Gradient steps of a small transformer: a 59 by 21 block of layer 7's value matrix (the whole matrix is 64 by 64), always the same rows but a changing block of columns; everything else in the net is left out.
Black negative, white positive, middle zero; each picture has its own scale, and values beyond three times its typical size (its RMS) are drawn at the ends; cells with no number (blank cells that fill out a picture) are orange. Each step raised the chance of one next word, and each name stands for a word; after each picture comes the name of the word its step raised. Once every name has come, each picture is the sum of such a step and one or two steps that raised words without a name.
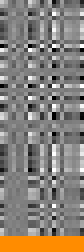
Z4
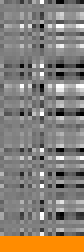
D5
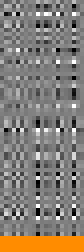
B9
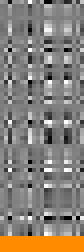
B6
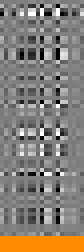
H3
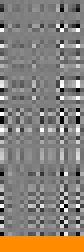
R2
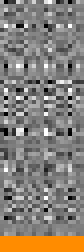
R2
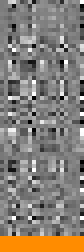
B6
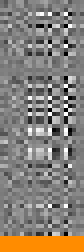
R2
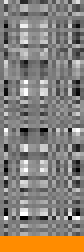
B9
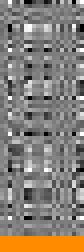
Z4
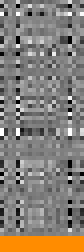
H3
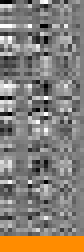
D5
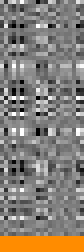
R2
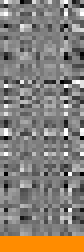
H3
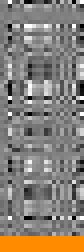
D5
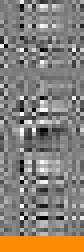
B6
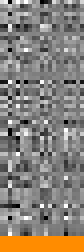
B6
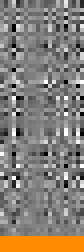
Z4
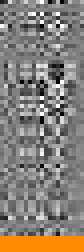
D5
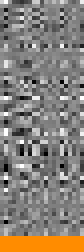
Z4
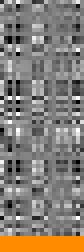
B6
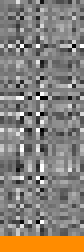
Z4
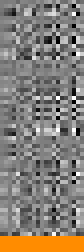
H3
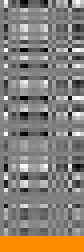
Z4
